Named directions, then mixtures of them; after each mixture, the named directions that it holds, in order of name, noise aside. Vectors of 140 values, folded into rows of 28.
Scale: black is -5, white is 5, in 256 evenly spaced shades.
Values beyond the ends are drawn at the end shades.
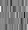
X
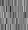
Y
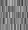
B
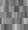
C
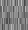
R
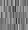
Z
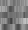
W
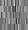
Z.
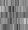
W, Z.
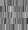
B, W, Y.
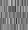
B, Z.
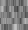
C.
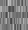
B, W, Z.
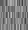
B.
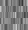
B, C, X.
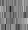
W, Y.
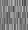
B, R.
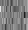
C, X, Y.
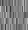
Y.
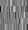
X.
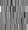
X, Y, Z.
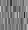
B, X.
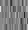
X.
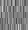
R, Z.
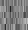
W, Y.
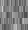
C, R.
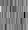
X, Y.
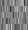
C, R, Y.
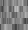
C.
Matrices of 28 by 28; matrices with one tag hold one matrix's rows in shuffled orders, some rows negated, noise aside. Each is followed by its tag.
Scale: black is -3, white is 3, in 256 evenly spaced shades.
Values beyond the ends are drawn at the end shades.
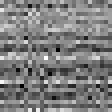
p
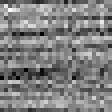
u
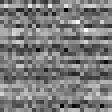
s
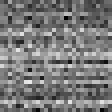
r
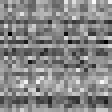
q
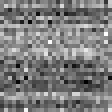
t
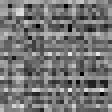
r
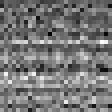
q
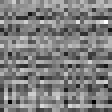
q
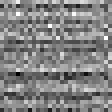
t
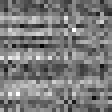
u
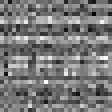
q
